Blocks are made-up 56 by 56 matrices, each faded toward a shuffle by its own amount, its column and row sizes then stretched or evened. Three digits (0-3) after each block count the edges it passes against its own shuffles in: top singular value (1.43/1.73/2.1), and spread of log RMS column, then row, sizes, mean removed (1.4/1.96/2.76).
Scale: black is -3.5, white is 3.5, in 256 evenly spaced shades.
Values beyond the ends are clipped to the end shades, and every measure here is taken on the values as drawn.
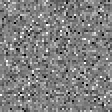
1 0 0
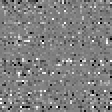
1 1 3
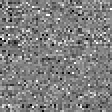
2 0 2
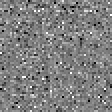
0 0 1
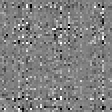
1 3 2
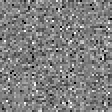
2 1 0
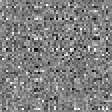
3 1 2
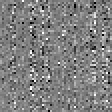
1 3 0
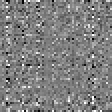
1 3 2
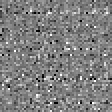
0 2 2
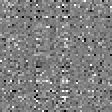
2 1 2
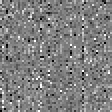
2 2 0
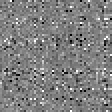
2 2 2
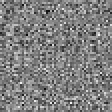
2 0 2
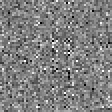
1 2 1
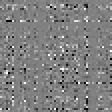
1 3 3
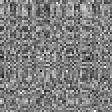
3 0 1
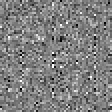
2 2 0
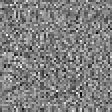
2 1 0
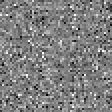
1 1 0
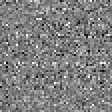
0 1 2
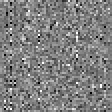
0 2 0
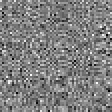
3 0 0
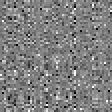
3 2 0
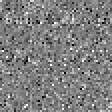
1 0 1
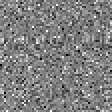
2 0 0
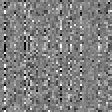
3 3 0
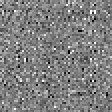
2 1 1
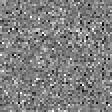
1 0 1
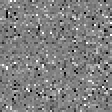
1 1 1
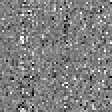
0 2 0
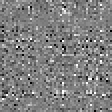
2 2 2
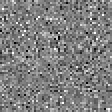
2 1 1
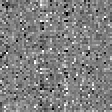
2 2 0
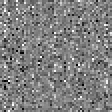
1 2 0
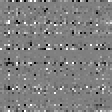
2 2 3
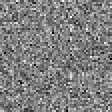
1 0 0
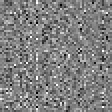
2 2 0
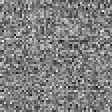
2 0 0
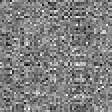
3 1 1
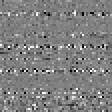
2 1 3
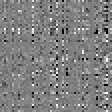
3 3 2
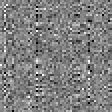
3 2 1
